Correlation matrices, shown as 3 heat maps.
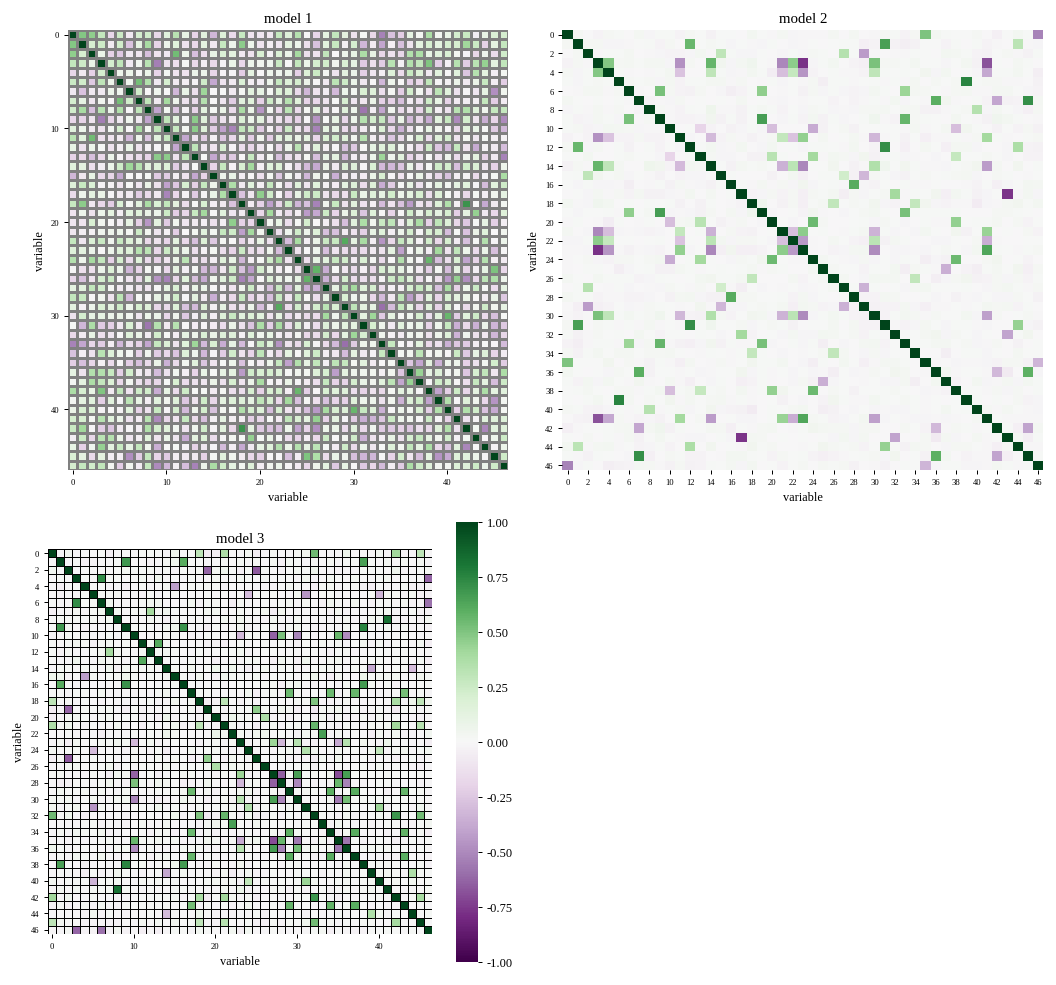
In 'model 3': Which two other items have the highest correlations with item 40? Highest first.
31, 24
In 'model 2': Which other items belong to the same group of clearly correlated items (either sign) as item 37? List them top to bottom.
25
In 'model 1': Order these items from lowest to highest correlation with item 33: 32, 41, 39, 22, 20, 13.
22, 41, 39, 32, 20, 13
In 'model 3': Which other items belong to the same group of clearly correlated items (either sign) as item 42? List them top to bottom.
0, 18, 21, 32, 45
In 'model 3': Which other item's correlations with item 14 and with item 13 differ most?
11
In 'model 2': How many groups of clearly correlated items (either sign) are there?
13
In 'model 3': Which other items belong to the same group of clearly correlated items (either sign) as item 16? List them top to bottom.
1, 9, 38
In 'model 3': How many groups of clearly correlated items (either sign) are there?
14
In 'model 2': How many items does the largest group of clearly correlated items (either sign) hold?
9
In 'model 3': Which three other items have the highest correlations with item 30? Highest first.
27, 36, 23
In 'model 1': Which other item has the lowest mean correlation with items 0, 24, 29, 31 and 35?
33
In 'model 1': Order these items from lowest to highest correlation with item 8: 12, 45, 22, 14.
22, 12, 14, 45
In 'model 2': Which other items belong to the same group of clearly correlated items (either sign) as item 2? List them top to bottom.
15, 27, 29
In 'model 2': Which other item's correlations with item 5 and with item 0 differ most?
39
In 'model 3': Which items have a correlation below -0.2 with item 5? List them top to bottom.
24, 31, 40
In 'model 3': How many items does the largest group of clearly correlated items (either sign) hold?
7
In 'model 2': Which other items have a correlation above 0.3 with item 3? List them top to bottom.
4, 14, 22, 30
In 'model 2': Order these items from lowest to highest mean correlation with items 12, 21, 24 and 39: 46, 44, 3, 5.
3, 46, 44, 5
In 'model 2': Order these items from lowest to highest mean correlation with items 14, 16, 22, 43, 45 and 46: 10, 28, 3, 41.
41, 10, 28, 3
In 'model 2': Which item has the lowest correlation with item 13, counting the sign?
10
